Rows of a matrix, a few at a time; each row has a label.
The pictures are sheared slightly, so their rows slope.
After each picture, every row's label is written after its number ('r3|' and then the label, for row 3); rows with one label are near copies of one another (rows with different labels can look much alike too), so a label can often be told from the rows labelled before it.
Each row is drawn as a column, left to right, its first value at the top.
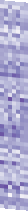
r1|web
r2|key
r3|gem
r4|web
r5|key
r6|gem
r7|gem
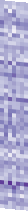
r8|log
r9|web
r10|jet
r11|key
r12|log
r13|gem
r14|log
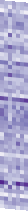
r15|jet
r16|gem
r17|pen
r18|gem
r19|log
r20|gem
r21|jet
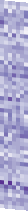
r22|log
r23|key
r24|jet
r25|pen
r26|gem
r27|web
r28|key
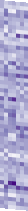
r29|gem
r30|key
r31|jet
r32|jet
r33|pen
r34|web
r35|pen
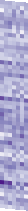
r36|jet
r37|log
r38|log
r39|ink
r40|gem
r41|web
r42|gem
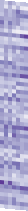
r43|log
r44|web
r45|log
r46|web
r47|ink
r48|pen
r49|pen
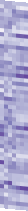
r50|web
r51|gem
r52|log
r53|ink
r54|pen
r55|pen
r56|pen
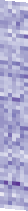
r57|gem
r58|log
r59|web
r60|jet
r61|log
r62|web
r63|pen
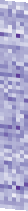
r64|pen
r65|web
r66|ink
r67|gem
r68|pen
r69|key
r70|jet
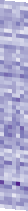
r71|log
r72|web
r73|web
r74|gem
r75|log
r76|web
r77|key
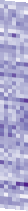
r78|web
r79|gem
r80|web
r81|pen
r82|log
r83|gem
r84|jet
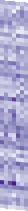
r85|log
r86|web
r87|log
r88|jet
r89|web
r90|ink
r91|web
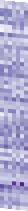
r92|key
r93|ink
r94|key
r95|log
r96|web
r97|log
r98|ink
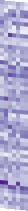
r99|log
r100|jet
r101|pen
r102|key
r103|log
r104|key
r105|key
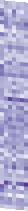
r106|key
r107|log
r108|gem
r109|ink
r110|gem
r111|gem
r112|log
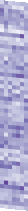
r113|ink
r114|log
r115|ink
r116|web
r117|web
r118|pen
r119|gem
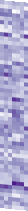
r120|key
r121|pen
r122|key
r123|jet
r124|jet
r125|log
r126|pen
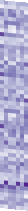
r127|pen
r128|log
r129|key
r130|key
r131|log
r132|web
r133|jet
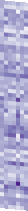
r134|gem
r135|key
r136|web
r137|web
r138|jet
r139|web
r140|key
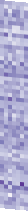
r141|log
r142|pen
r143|gem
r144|key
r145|ink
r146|log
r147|pen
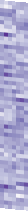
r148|key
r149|pen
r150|pen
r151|ink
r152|gem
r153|gem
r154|log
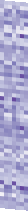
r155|gem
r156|key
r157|key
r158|gem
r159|ink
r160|pen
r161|key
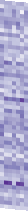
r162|web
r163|log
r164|log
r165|ink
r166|log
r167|jet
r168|ink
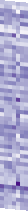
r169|key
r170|ink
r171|ink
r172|pen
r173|jet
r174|key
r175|key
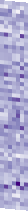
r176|key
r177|pen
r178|ink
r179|gem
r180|jet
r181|pen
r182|log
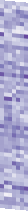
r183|pen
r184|gem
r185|gem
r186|web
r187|ink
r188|key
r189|pen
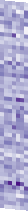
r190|key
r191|log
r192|log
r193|pen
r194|jet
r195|gem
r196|key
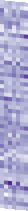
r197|ink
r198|gem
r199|log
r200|key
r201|log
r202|pen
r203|pen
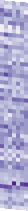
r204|ink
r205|pen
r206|key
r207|log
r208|ink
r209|log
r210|jet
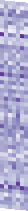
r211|pen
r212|gem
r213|key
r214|ink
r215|jet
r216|pen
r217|key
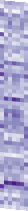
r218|pen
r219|jet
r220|log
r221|jet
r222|jet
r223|log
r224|web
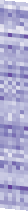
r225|ink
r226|web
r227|pen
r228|web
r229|ink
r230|key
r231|pen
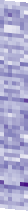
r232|log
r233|ink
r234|key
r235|ink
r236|ink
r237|log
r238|jet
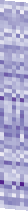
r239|jet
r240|web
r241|web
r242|gem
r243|web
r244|jet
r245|web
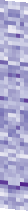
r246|jet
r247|log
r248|key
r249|key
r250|pen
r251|log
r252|jet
